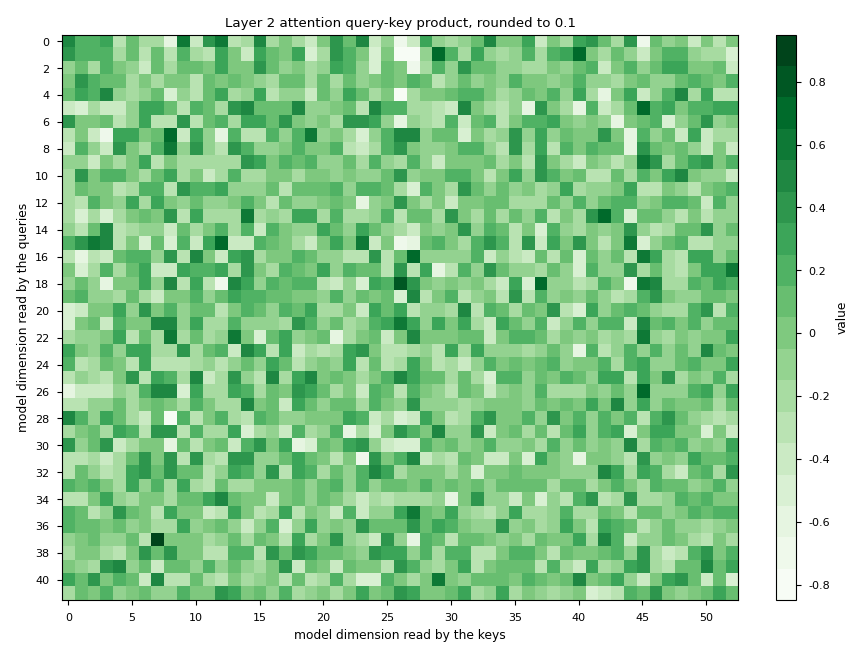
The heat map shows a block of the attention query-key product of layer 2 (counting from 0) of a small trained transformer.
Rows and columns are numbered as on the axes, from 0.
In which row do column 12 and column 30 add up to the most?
15
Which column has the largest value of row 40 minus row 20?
40
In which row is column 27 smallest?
1
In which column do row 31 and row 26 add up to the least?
23
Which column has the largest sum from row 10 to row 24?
14
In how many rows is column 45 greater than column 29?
26
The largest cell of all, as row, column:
37, 7
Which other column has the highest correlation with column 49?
45
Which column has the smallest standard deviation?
20
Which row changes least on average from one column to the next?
3
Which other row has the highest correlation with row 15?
0
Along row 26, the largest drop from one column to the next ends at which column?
9
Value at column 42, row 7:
0.4
